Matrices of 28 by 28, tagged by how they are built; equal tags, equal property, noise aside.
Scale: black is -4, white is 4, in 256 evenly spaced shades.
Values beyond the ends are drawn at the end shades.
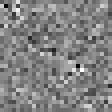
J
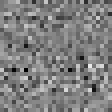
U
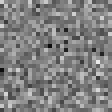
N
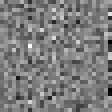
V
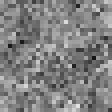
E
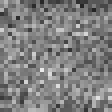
E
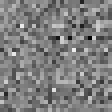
U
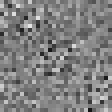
J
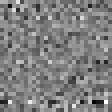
U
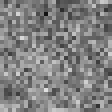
E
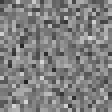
N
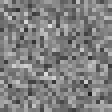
N
